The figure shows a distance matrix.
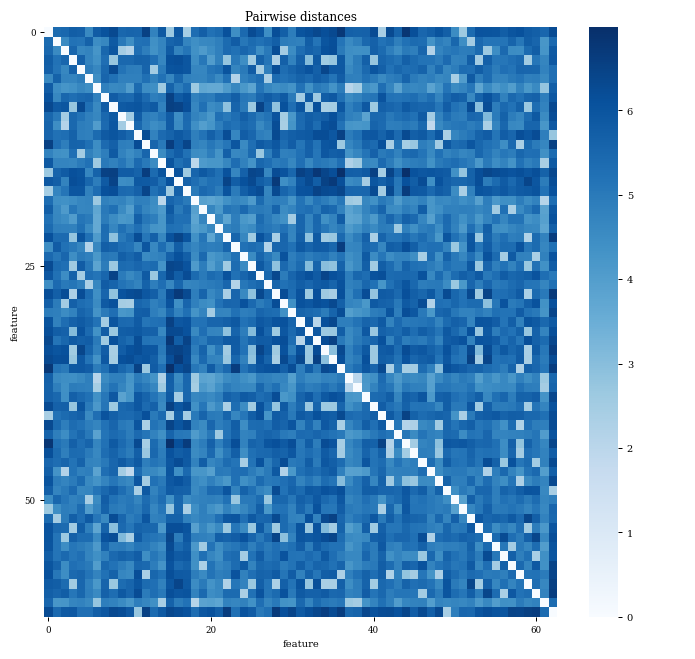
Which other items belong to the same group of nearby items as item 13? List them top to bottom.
4, 26
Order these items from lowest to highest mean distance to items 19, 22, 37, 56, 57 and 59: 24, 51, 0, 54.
24, 51, 54, 0
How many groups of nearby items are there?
15
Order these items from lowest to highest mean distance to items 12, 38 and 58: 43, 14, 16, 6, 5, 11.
6, 14, 43, 5, 16, 11
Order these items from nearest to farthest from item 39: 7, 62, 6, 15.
6, 7, 15, 62
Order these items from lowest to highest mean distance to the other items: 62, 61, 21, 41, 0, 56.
61, 21, 56, 41, 0, 62
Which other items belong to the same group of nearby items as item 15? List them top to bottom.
0, 17, 41, 51
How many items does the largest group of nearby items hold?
11
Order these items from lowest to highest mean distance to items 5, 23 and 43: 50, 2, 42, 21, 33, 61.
50, 21, 61, 2, 42, 33
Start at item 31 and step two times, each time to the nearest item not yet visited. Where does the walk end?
7
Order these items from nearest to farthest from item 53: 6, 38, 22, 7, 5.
22, 6, 38, 5, 7
